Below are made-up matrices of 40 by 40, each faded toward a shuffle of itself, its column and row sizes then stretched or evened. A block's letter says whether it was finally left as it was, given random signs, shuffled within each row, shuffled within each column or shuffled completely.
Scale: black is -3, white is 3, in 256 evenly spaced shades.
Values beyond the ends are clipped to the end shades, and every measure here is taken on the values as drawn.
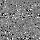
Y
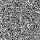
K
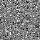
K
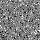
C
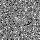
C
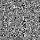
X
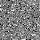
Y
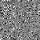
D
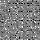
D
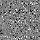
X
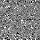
X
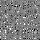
D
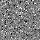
K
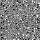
X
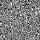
K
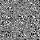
X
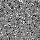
C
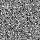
C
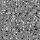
D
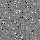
C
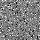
C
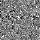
X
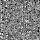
K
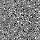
K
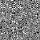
D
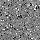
Y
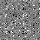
X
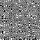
D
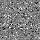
Y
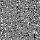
K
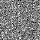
K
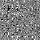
X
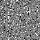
K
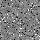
C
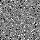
C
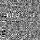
D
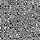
D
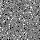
C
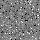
C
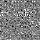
X
